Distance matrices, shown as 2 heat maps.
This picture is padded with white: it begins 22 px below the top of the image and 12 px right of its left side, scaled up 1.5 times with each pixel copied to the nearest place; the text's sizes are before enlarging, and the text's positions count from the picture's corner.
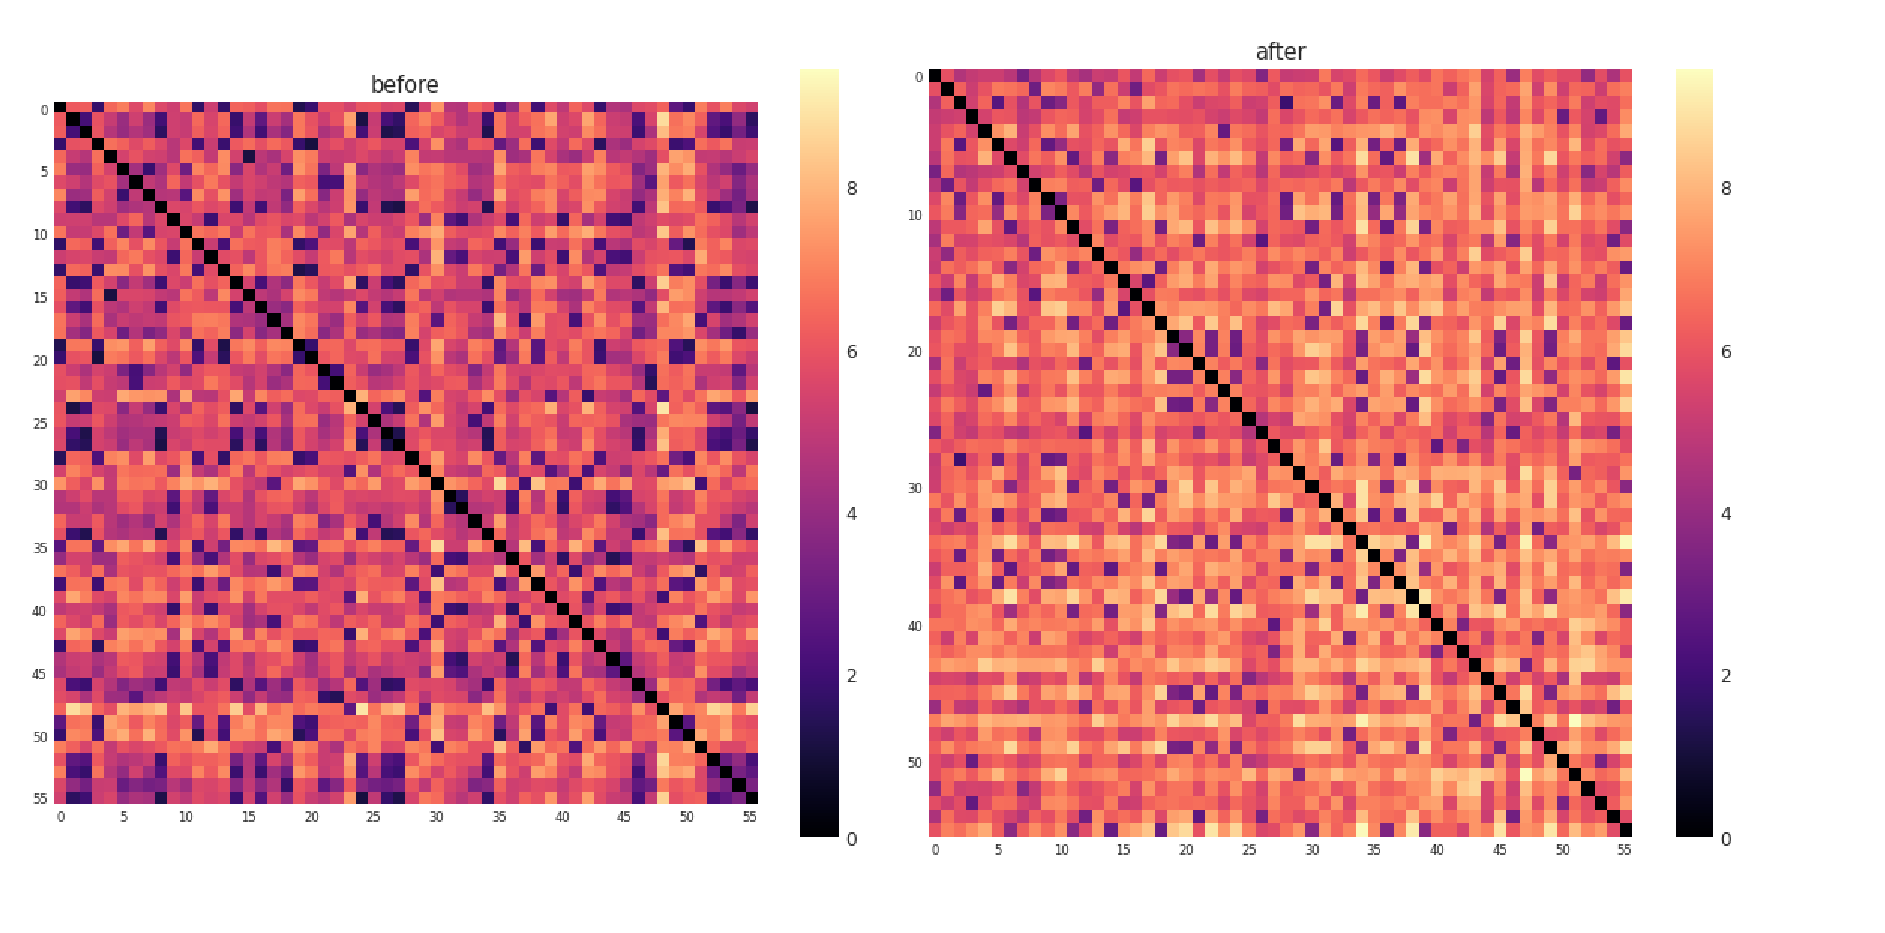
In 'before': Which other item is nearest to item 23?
42
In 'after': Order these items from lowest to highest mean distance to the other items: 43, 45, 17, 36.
36, 45, 17, 43
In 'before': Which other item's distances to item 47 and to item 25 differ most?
22
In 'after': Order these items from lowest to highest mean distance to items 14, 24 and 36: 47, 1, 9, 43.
1, 9, 43, 47
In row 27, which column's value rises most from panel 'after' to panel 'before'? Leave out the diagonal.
42
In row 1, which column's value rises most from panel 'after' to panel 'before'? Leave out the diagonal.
48
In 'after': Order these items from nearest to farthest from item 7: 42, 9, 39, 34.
9, 39, 42, 34
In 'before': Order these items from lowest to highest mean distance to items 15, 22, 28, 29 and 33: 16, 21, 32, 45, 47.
47, 21, 45, 32, 16
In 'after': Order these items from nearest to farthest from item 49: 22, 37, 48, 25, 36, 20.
20, 22, 48, 25, 37, 36
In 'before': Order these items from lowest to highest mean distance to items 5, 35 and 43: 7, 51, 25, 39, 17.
7, 25, 39, 17, 51
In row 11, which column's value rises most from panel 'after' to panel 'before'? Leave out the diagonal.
30
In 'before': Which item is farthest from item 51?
35
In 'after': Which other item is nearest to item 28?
2
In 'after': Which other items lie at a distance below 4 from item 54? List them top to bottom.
12, 21, 26, 46
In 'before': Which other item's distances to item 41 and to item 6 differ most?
30
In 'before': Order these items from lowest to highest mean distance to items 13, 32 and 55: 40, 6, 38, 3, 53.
3, 40, 38, 53, 6
